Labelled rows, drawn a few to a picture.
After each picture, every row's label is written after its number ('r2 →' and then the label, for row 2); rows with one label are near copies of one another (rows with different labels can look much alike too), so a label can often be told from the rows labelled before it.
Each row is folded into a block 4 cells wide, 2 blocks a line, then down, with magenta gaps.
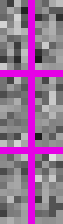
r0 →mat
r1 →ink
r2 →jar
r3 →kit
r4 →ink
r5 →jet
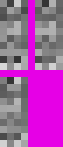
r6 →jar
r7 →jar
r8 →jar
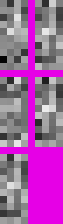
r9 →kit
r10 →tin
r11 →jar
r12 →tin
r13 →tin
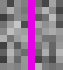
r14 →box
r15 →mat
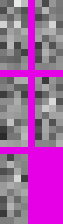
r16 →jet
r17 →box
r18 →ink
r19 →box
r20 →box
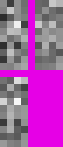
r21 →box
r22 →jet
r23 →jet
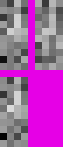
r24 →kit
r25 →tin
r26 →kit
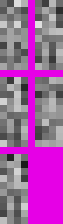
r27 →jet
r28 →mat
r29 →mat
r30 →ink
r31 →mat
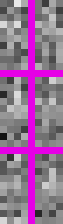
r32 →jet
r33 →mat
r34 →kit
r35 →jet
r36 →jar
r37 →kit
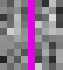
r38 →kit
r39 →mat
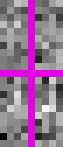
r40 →jet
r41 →ink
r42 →kit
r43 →tin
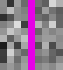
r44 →box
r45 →jet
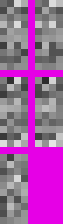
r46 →jet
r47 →jet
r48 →jar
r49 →jar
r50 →box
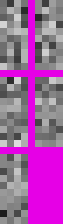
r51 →mat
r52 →box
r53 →jar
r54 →jet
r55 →kit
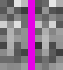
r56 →jet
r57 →jet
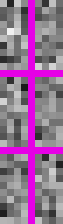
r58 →tin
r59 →jar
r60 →mat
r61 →ink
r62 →ink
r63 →mat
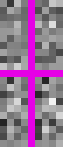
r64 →jar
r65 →jet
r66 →box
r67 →box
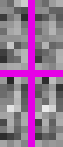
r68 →ink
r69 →ink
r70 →tin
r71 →tin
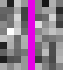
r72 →tin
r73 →mat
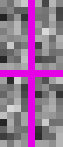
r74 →ink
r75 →tin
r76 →tin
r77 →ink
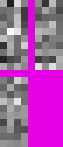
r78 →tin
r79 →jar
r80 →jet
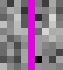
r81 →mat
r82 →kit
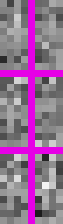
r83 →kit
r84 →ink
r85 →jet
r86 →jar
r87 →jet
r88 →tin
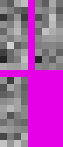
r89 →ink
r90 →kit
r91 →jar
